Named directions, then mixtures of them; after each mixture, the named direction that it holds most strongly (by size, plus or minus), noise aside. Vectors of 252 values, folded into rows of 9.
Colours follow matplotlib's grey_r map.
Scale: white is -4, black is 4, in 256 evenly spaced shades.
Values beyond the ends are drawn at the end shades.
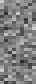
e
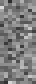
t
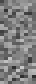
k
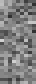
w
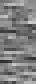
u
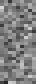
t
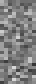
k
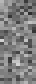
w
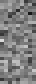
w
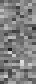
e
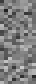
k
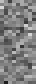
e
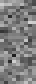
w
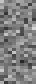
e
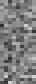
t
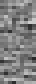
u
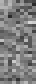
w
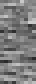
u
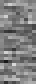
u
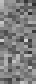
w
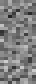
k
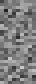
k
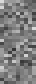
e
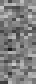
t
